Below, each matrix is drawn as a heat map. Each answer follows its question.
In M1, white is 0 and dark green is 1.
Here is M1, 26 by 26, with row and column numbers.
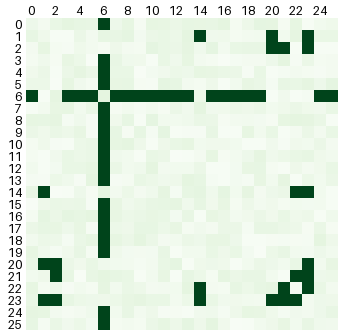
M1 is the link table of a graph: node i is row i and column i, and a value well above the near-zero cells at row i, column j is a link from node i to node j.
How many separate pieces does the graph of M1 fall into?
2
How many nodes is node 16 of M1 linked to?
1
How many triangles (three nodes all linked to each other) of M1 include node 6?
0
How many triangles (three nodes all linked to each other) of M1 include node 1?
2
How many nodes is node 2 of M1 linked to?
3
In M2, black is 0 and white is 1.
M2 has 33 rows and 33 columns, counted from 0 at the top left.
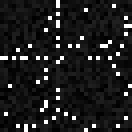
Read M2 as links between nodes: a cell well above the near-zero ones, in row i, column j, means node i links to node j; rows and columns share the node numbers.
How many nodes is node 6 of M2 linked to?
3
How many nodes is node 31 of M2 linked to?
5
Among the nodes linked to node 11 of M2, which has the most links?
node 14
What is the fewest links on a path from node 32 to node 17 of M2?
4
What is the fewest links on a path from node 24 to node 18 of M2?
5
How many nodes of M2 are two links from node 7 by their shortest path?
6
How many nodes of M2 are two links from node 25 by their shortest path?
6
